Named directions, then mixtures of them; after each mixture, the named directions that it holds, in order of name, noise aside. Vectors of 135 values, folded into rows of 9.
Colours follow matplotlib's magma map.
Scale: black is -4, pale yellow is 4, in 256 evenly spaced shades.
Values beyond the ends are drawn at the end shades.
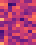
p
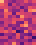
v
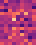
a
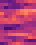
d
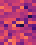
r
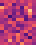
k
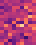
r.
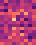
a.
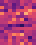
a, d, k.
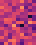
r.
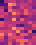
a, p, v.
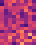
k, v.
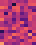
k, p, v.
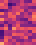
a, p.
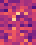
a.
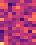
p.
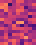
p, r.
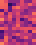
p.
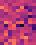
r.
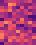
p, r, v.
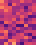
r, v.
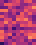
a, d, p.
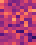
a, v.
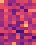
v.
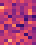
k, r.
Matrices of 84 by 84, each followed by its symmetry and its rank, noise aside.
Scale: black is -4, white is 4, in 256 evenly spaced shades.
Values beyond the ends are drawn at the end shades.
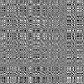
no symmetry, rank two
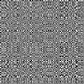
no symmetry, rank three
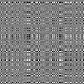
no symmetry, rank one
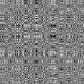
no symmetry, rank three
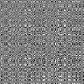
no symmetry, rank three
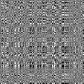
no symmetry, rank three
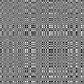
symmetric, rank one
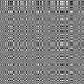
no symmetry, rank one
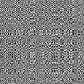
no symmetry, rank three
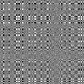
symmetric, rank one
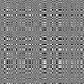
no symmetry, rank one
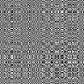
no symmetry, rank two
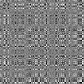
symmetric, rank two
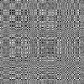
symmetric, rank two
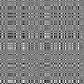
no symmetry, rank one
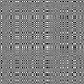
symmetric, rank one
